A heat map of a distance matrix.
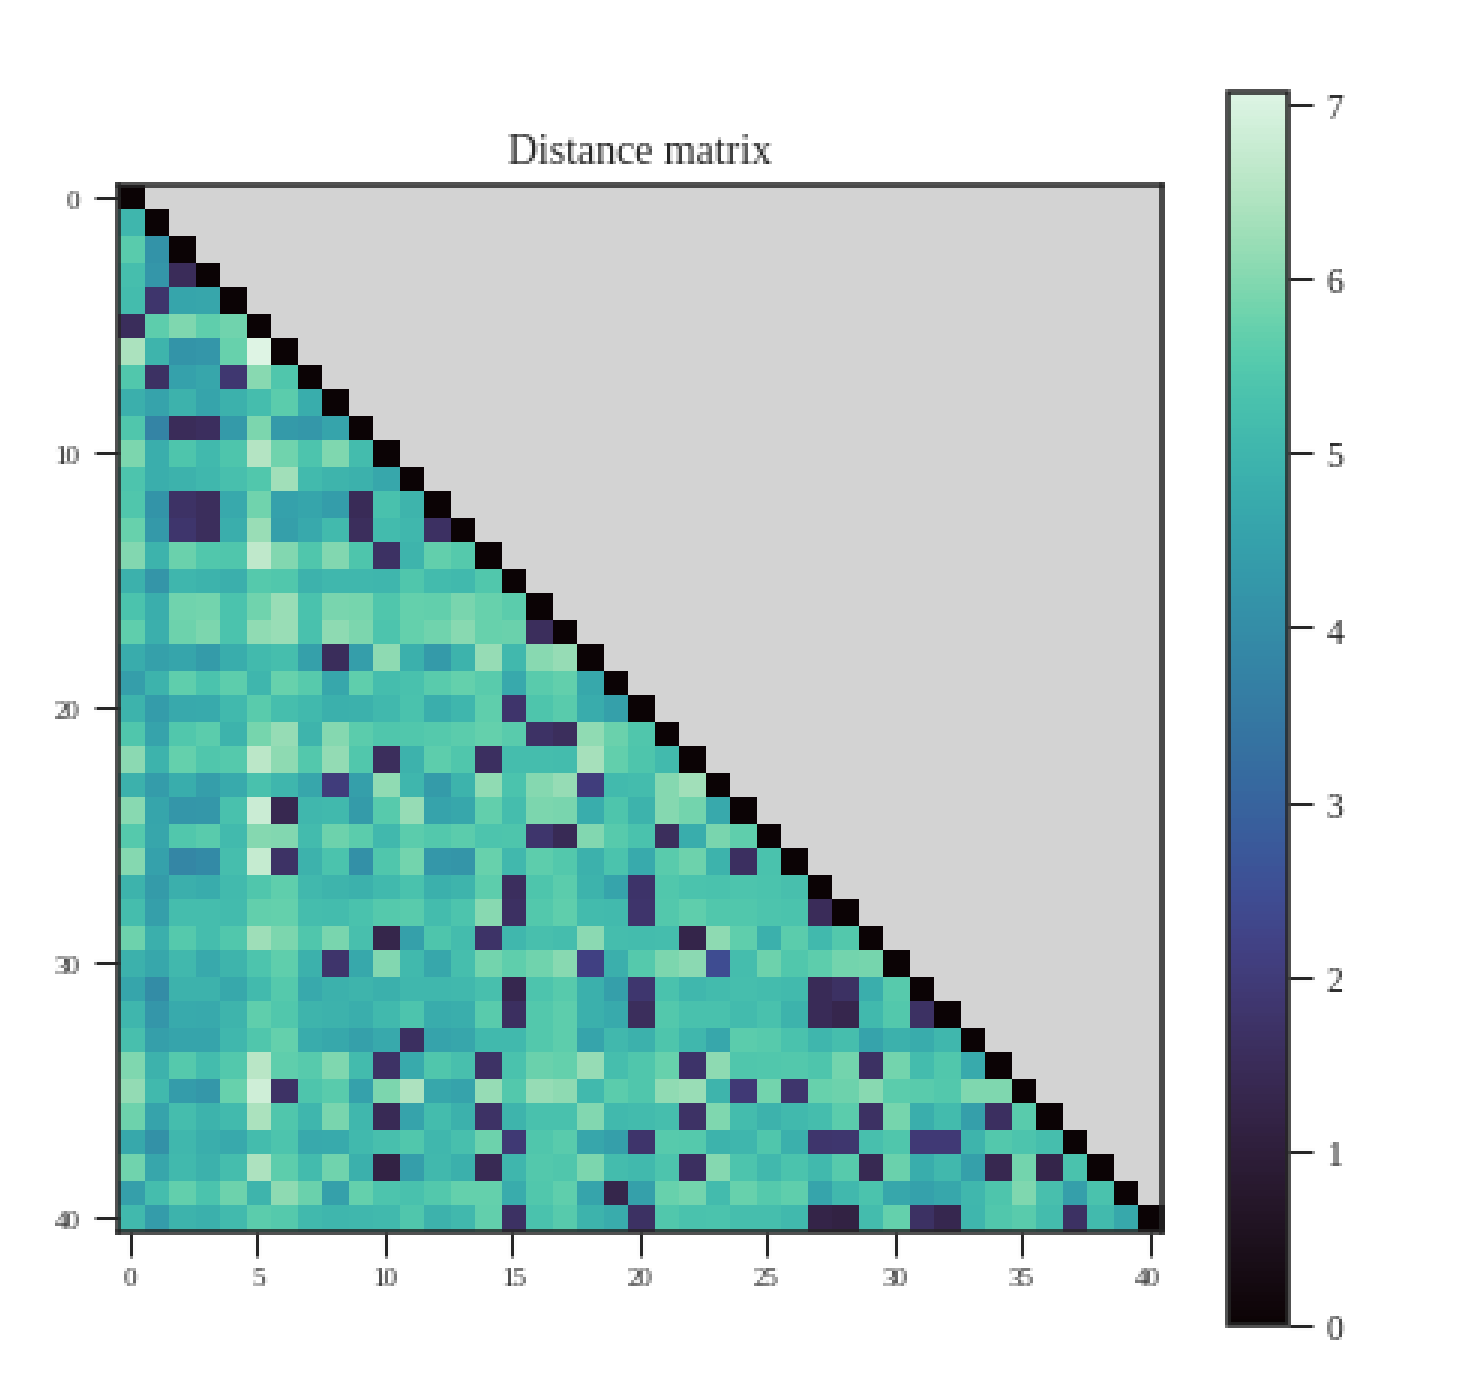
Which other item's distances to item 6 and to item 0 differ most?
5
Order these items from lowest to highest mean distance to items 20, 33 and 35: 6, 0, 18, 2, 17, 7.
6, 2, 18, 7, 0, 17
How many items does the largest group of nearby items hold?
8
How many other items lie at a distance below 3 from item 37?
7
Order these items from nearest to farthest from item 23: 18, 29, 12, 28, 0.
18, 12, 0, 28, 29
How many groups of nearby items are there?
10
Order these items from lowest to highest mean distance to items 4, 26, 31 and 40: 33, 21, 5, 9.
9, 33, 21, 5
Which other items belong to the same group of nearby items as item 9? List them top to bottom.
2, 3, 12, 13
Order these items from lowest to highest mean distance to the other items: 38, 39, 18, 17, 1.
1, 38, 18, 39, 17
